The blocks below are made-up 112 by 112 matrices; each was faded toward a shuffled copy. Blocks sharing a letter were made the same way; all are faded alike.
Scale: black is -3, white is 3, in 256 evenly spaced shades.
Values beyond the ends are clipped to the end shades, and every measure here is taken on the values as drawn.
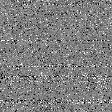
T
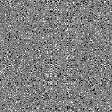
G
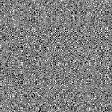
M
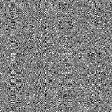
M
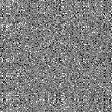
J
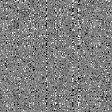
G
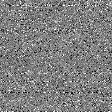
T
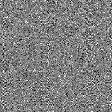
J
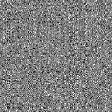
M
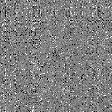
G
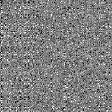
J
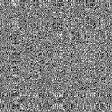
M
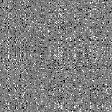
G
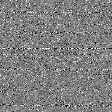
T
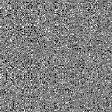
J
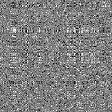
M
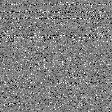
T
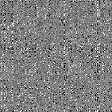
G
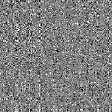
J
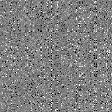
G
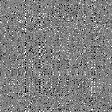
G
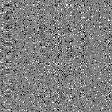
G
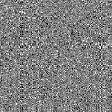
M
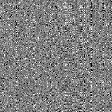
J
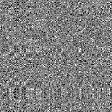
M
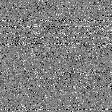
T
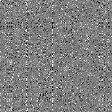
G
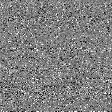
T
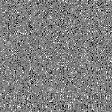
G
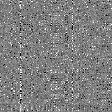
G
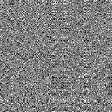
M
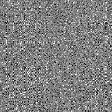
J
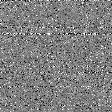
T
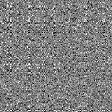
M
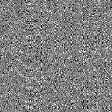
J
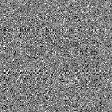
M
